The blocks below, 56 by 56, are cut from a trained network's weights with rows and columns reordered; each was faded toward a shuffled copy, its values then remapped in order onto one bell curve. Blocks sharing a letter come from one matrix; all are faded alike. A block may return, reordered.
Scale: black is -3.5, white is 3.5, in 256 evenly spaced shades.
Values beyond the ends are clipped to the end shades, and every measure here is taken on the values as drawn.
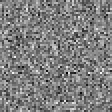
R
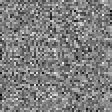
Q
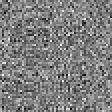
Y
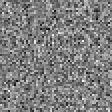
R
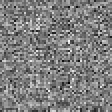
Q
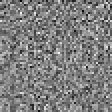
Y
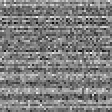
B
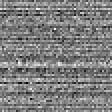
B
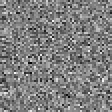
Q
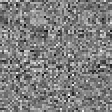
Y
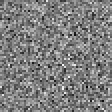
R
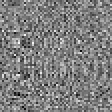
Y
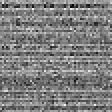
B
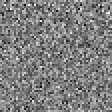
R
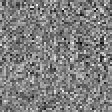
Q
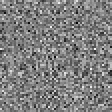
Q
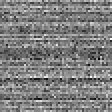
B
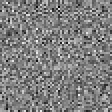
Y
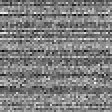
B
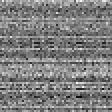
B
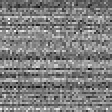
B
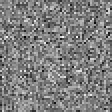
R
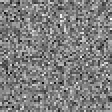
R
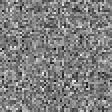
Q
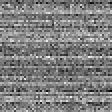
B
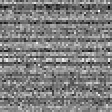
B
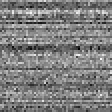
B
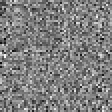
Y
